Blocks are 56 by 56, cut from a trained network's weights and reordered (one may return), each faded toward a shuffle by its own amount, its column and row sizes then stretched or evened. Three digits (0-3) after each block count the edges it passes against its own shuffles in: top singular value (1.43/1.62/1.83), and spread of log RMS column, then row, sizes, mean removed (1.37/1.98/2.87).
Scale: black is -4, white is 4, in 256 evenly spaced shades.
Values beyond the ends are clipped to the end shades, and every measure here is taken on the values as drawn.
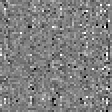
1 2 1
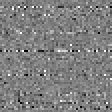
2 0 2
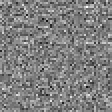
3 1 1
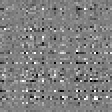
1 2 3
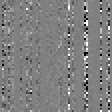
3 3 0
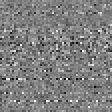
0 0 3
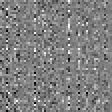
1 3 1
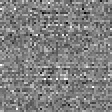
1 1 1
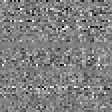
0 0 3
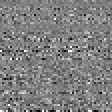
2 0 3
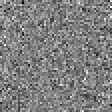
0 1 0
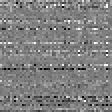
3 1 3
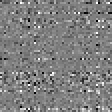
0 2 3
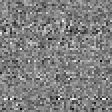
2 0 2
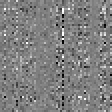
3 3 1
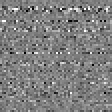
0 0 3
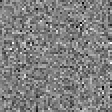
2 1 1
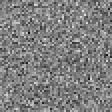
2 0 0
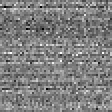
3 0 2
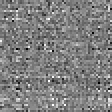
2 2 1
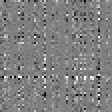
3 3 2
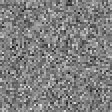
1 0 0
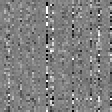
3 3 0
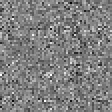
2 2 1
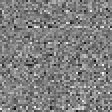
3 1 2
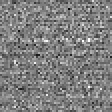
1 1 1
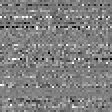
1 0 3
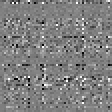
0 2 3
